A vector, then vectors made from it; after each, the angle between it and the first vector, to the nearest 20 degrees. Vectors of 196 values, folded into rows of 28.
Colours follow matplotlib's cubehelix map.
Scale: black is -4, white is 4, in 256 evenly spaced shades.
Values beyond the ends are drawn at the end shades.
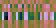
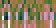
40 degrees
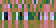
20 degrees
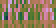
40 degrees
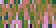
60 degrees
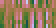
100 degrees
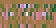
100 degrees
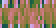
100 degrees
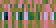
20 degrees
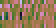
60 degrees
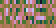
100 degrees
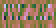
60 degrees
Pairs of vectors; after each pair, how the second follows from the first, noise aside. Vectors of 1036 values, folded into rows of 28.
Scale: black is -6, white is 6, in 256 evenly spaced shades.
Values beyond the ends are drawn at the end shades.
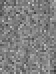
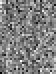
reversed, negated, scaled up.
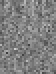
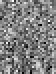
reversed, negated, scaled up.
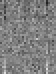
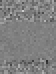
wrapped around, partly zeroed.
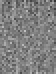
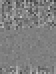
partly zeroed.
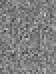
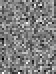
wrapped around, negated, scaled up.
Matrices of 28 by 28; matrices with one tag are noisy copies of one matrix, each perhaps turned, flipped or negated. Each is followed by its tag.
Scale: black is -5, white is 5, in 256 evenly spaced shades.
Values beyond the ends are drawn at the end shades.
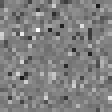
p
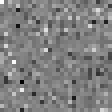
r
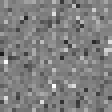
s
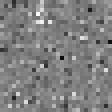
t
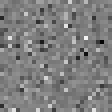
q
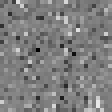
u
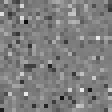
r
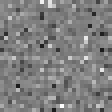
s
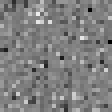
t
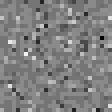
q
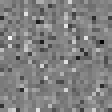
q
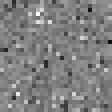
t
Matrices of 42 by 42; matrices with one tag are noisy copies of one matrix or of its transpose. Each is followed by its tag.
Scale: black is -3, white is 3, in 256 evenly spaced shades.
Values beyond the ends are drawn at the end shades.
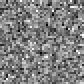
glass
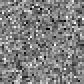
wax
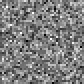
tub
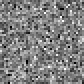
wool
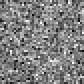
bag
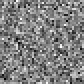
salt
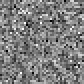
wax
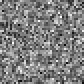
wool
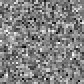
glass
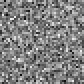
wool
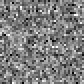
glass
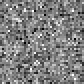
bag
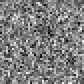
salt
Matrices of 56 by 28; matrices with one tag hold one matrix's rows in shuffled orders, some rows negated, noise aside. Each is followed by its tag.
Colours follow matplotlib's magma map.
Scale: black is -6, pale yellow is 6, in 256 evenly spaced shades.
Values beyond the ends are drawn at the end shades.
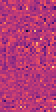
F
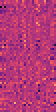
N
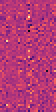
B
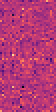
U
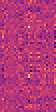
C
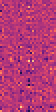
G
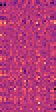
N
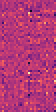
C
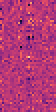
G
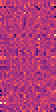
N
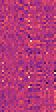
C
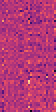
C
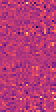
F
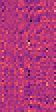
C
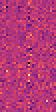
B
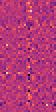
B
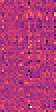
C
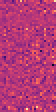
F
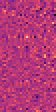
F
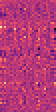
N
